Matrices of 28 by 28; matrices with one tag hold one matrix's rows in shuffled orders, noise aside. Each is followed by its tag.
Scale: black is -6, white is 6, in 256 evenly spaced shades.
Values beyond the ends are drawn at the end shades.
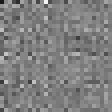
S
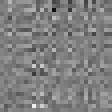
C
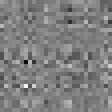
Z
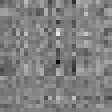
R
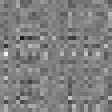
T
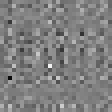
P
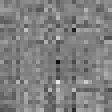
R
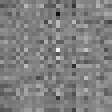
R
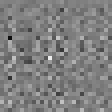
P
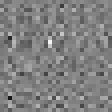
P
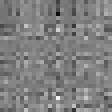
R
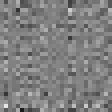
T
